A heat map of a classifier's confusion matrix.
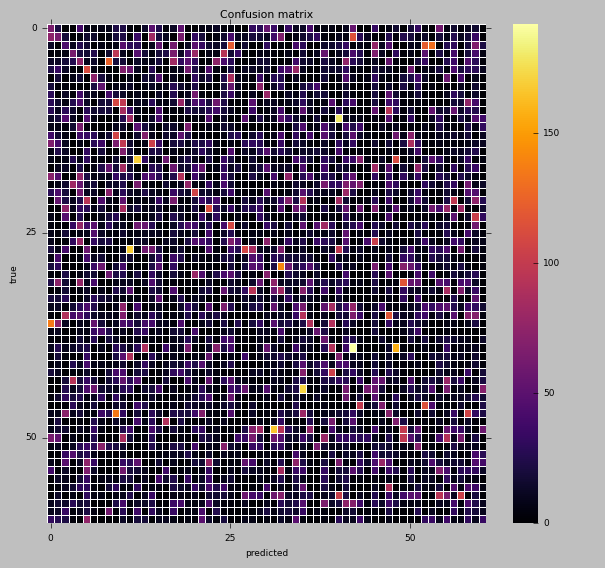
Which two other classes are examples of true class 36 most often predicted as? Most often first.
0, 39
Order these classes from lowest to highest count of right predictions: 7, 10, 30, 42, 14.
42, 7, 30, 10, 14
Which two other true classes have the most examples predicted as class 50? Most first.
14, 13
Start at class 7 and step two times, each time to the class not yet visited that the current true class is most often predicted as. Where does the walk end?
32
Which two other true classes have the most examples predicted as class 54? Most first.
57, 0
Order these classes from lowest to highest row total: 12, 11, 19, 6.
12, 6, 11, 19
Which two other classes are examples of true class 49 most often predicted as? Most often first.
31, 32
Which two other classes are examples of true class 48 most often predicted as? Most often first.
16, 39
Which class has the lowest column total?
44
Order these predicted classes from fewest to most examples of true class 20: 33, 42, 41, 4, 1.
33, 42, 1, 4, 41
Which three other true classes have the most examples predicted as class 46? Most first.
53, 43, 34
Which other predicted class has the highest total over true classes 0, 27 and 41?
11
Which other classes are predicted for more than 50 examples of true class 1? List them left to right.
0, 14, 18, 32, 42
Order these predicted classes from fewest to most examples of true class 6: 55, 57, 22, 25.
22, 57, 55, 25
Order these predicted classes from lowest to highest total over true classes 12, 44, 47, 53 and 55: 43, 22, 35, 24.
24, 43, 22, 35
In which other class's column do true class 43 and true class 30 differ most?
3
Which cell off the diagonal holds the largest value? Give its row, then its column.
39, 42
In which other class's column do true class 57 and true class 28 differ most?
40
